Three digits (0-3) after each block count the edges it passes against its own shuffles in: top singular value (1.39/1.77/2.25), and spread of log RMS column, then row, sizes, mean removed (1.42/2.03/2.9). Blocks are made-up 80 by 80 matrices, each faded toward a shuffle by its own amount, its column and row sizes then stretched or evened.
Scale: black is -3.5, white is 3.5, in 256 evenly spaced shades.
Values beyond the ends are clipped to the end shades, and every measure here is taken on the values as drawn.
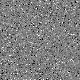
0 0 1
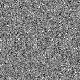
1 0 0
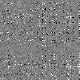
0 2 2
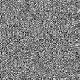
2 0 1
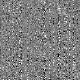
1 3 1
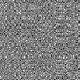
3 1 0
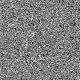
0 0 0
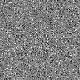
2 0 0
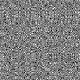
3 0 1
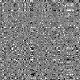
3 1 2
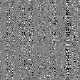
2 3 1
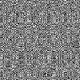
3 0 2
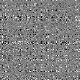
2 2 3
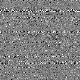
2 0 3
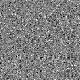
2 0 0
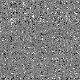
0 2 2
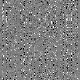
2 3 0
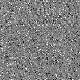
2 0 0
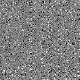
1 2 1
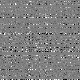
1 1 3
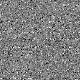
1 0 2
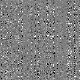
0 3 2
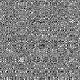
3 0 2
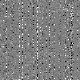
1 3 0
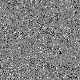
0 0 1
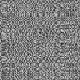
3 1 0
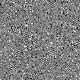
0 1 0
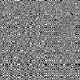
3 2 3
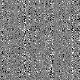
1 3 2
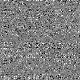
2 0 2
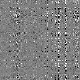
2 3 2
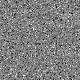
0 0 0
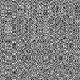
3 0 0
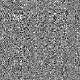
2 2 1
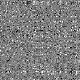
2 1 2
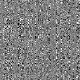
2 3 1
